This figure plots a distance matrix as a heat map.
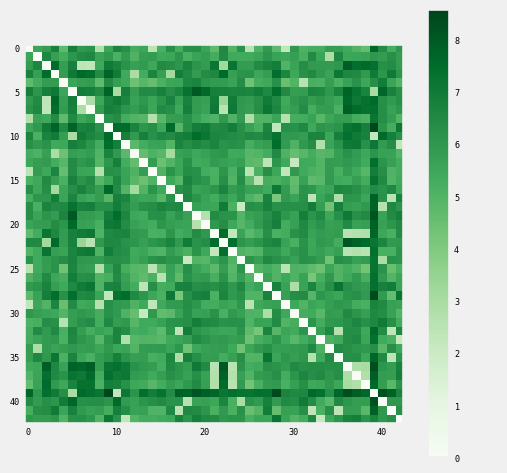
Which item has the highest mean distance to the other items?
39
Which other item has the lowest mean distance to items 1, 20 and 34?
19
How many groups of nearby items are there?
14
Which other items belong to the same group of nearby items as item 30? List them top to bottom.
13, 27
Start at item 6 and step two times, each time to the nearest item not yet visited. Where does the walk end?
7
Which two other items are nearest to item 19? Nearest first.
20, 24
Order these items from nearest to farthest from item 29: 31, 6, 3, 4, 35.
4, 31, 6, 35, 3
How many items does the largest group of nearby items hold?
5
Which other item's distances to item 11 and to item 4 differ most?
31
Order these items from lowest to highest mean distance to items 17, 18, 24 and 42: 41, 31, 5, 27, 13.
41, 13, 31, 27, 5
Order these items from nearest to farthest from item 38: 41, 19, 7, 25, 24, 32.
25, 41, 32, 24, 19, 7
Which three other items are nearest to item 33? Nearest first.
42, 11, 25
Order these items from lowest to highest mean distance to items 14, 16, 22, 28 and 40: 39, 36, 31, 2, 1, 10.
2, 1, 31, 36, 10, 39
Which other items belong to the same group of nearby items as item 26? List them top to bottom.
15
